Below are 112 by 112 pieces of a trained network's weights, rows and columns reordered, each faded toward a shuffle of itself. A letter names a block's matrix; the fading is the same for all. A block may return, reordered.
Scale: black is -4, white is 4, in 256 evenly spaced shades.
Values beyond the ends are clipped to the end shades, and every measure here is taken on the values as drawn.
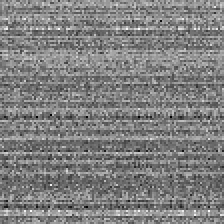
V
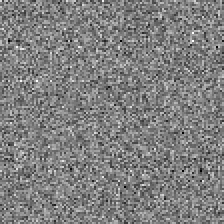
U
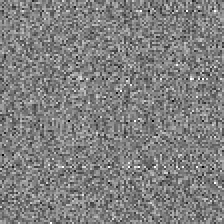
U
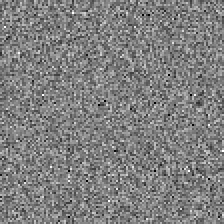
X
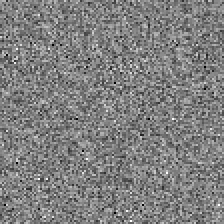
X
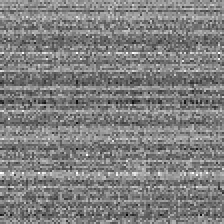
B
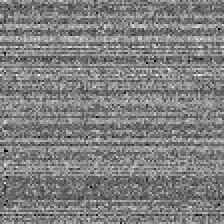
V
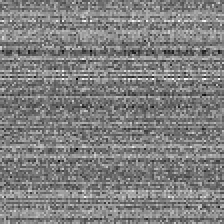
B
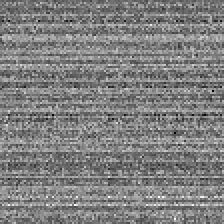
V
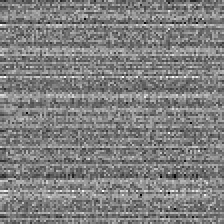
B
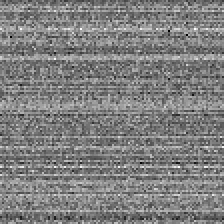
B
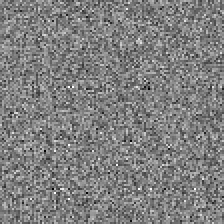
U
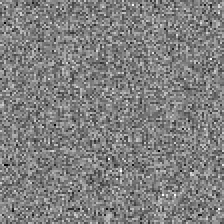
U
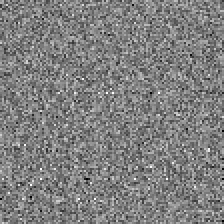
X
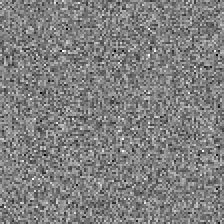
U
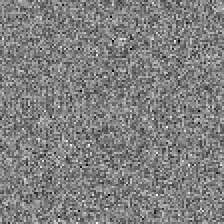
X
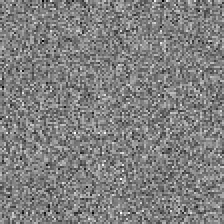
U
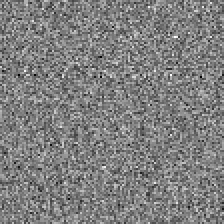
U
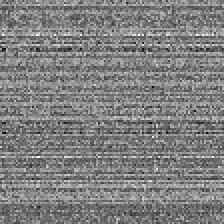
V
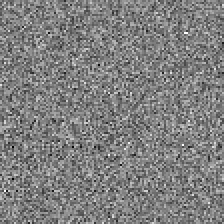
U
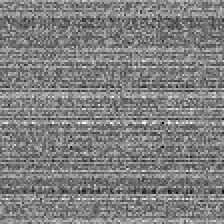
B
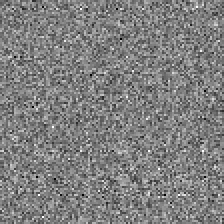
X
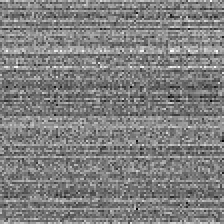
B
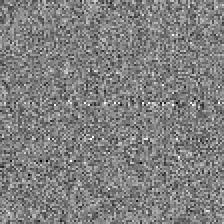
U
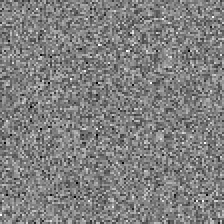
X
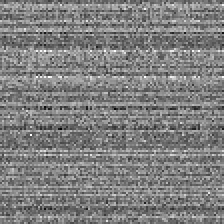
B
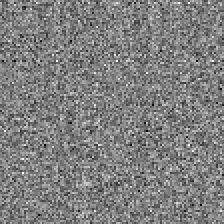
X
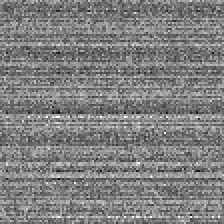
B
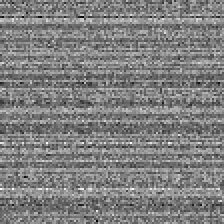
V
